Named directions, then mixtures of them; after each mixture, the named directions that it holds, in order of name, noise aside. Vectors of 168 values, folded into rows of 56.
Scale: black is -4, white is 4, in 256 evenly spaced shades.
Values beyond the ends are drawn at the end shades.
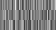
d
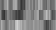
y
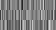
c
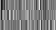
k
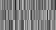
d.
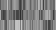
c, y.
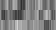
y.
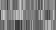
c, y.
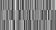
d.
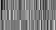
k.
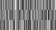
d.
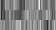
k, y.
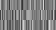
c.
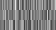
d.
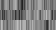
c, y.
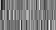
c, k.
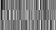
k.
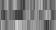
y.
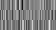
c, d.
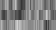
y.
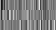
k.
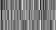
c, k.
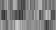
y.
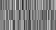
d.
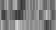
y.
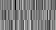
d.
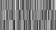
d.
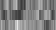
y.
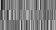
c, k.
